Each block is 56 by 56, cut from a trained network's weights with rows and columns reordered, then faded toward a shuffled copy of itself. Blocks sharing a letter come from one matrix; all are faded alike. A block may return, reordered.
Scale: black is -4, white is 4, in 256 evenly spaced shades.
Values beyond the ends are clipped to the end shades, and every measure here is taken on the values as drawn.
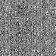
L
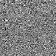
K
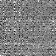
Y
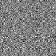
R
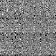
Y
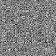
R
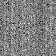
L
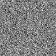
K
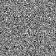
K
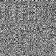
R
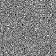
K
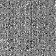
L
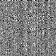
L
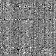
L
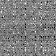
Y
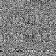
R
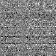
Y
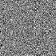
K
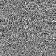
R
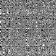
Y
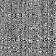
L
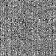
L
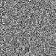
K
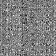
L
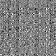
L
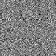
R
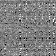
Y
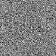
R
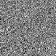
K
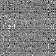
Y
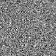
K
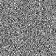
K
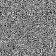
R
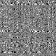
L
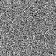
K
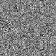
K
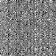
L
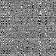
Y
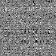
Y
